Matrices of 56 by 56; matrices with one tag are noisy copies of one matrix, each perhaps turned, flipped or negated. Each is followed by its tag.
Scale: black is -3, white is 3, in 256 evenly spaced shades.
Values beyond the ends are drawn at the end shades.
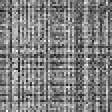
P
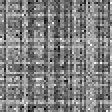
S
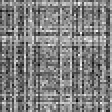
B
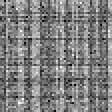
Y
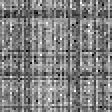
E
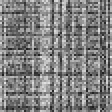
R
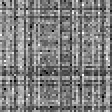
B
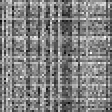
R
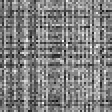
P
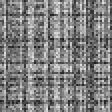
S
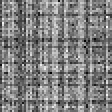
S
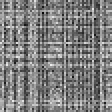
P
